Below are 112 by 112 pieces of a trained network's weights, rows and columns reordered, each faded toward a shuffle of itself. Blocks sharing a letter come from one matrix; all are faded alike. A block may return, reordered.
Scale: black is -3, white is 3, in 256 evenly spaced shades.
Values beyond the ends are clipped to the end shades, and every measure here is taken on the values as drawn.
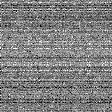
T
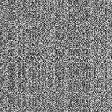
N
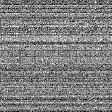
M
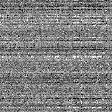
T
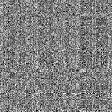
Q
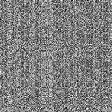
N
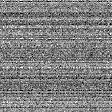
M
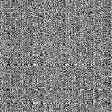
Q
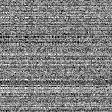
M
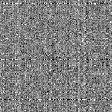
Q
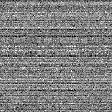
T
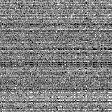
T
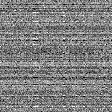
M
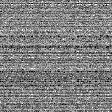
M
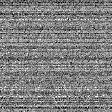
M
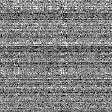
T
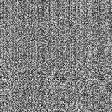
N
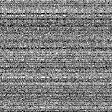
M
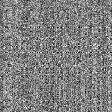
Q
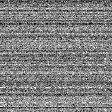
M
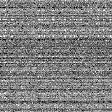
M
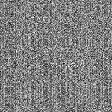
N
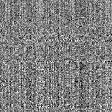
Q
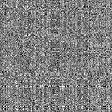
Q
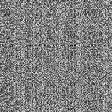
N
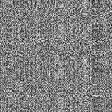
N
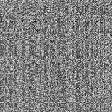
N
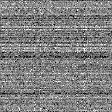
T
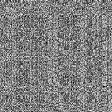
N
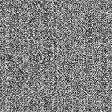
N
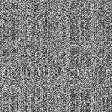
N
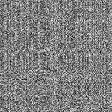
N
